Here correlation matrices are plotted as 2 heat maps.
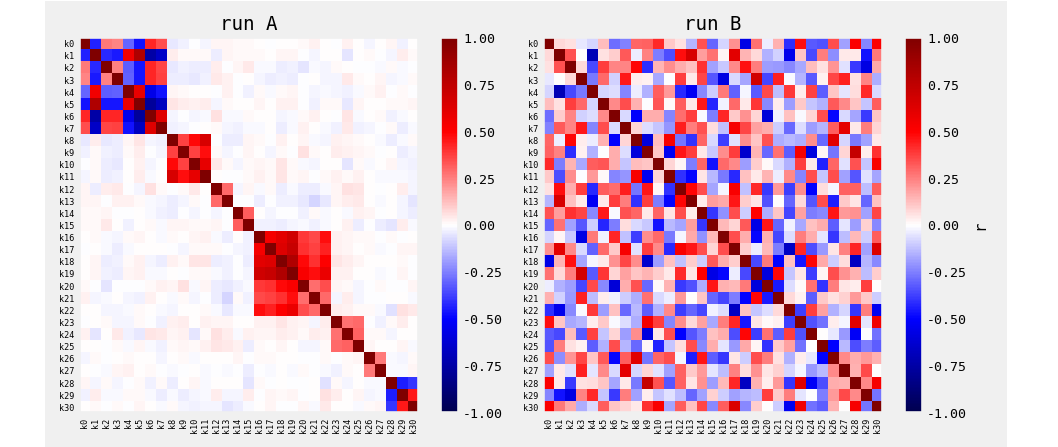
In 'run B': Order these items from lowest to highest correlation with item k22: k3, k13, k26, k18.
k13, k26, k3, k18
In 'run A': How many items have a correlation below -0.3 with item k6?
3
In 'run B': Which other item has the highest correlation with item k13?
k1
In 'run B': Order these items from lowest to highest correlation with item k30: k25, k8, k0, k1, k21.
k25, k21, k8, k1, k0
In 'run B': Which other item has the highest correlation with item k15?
k20
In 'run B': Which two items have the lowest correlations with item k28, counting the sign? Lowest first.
k18, k24
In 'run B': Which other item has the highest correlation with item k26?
k8
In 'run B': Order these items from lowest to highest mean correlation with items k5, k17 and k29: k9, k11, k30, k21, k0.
k11, k21, k0, k9, k30
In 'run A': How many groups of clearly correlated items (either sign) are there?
8
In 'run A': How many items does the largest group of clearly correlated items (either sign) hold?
8
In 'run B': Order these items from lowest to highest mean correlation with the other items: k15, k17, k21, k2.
k15, k21, k2, k17
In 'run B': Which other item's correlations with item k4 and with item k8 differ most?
k2
